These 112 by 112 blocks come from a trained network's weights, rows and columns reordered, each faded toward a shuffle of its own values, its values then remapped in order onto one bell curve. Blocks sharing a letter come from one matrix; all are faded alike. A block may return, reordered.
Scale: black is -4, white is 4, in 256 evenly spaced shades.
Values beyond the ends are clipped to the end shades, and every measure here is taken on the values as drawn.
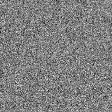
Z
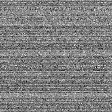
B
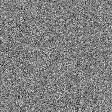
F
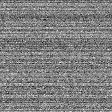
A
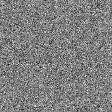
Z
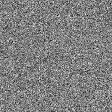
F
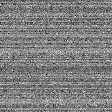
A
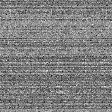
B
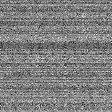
B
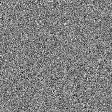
F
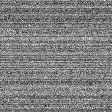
A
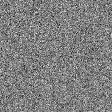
F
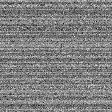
A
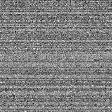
B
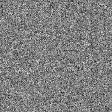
F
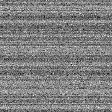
A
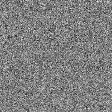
Z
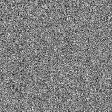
F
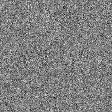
Z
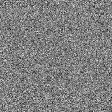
Z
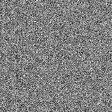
Z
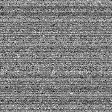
B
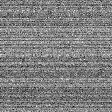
A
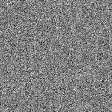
F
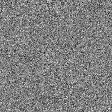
F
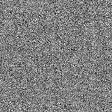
Z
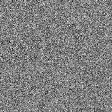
F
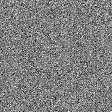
Z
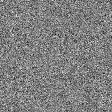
F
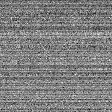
A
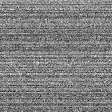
A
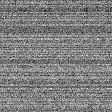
A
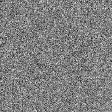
Z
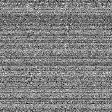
B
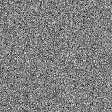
F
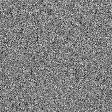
Z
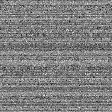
B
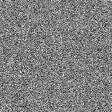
Z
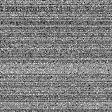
A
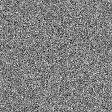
F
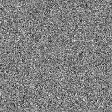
Z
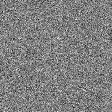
F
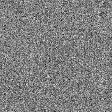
Z
